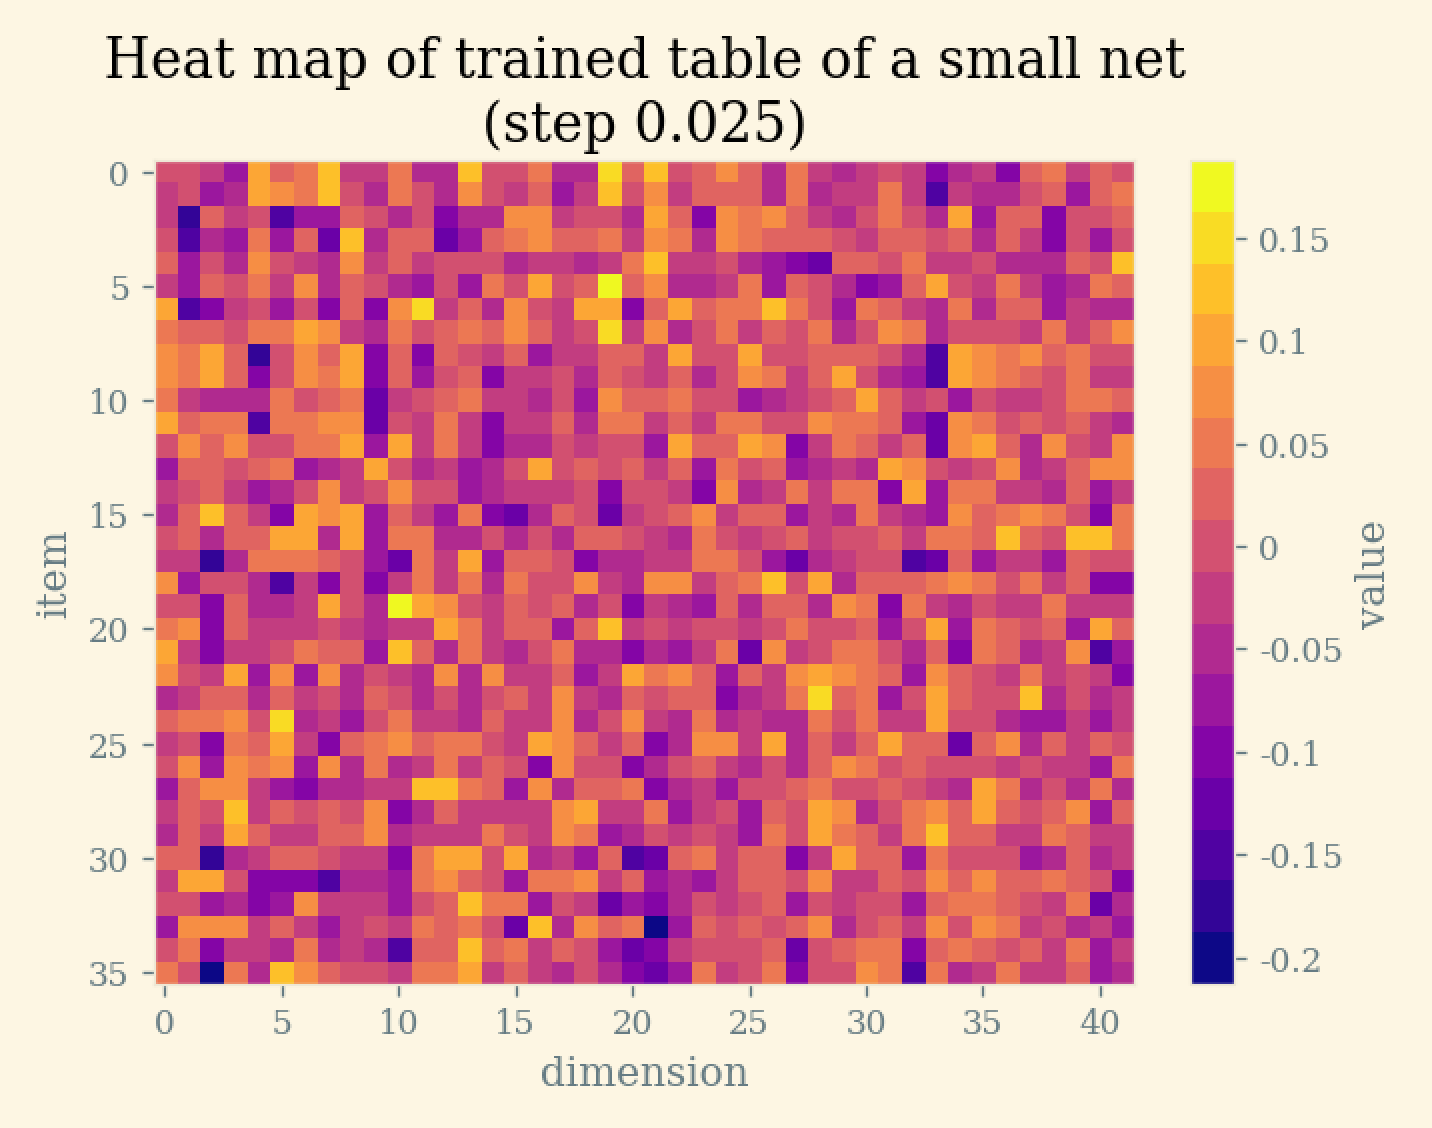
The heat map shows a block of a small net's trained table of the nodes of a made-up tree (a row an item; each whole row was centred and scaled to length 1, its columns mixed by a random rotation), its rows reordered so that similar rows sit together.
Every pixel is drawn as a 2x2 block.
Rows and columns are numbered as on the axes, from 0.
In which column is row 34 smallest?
10
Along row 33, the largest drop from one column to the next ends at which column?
21
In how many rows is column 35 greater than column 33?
16
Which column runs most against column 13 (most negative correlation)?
32
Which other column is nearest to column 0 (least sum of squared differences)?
30
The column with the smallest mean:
9
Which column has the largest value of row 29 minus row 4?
28
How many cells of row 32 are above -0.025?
21
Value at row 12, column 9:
-0.075
